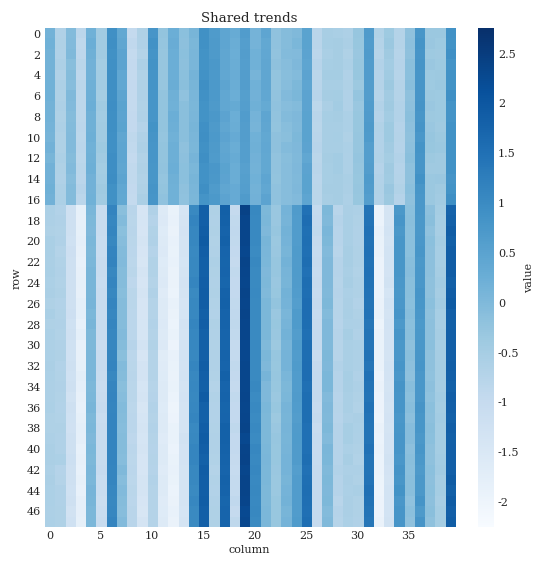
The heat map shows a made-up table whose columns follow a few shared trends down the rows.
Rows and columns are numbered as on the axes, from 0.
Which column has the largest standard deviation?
12
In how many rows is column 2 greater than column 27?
17
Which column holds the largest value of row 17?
19
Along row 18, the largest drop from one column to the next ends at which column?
32
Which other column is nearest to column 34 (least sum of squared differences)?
24
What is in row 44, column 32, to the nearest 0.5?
-2
